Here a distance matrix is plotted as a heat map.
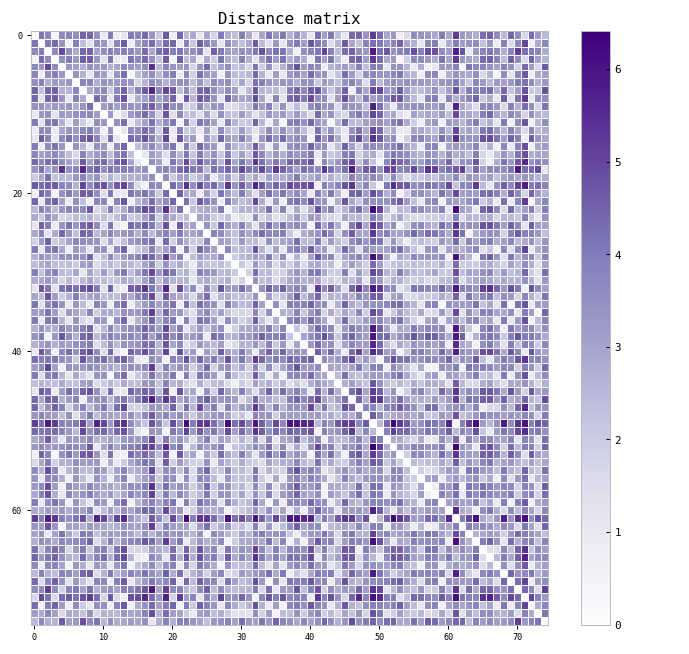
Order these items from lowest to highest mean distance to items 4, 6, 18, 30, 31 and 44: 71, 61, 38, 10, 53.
10, 53, 38, 71, 61
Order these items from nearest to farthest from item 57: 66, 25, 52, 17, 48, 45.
48, 45, 52, 66, 25, 17
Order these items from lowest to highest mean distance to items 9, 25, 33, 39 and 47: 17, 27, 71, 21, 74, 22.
22, 27, 21, 74, 17, 71
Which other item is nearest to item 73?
35
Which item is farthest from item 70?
17
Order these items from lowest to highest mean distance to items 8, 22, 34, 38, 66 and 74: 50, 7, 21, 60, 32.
21, 60, 50, 7, 32
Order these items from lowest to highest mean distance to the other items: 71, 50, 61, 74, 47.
47, 74, 50, 71, 61
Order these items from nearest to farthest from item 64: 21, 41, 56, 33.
33, 56, 21, 41
